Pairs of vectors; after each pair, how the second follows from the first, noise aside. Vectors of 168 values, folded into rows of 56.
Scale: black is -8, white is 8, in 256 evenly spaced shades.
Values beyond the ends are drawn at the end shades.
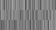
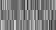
negated, scaled up.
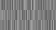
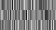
scaled up.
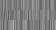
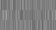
wrapped around, shrunk.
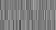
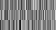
scaled up.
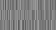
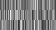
scaled up.
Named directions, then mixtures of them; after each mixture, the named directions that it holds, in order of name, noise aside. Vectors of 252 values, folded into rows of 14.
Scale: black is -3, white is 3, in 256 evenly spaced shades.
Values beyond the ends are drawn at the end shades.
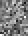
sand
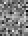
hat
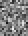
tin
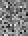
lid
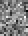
hat, sand.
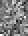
sand.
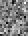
sand, tin.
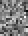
hat, sand.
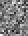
hat, sand.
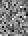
lid, sand.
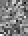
sand.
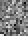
lid, sand.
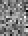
hat, sand.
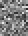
hat, tin.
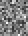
sand, tin.
